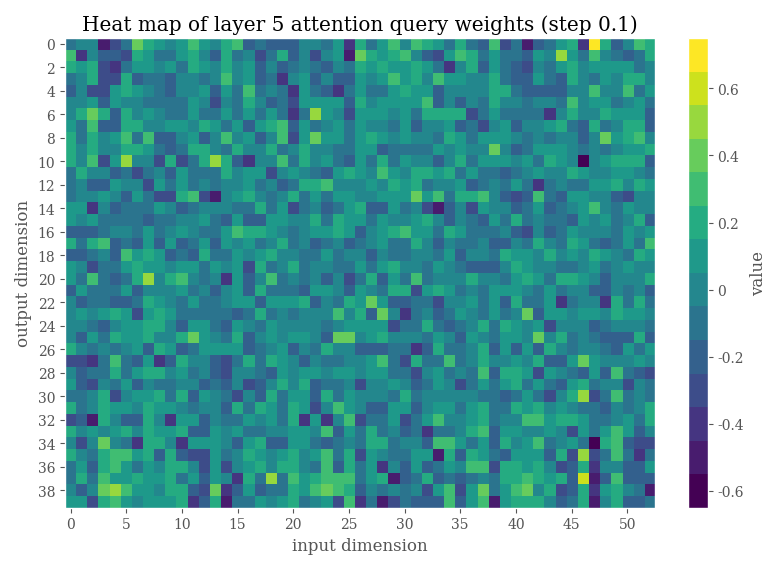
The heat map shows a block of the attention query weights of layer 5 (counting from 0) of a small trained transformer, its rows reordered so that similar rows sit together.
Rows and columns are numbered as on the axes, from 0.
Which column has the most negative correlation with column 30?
41
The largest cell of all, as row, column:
0, 47
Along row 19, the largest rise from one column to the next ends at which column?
17
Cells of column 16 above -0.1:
25
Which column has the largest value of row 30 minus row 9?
46
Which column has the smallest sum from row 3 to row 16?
20
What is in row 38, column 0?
0
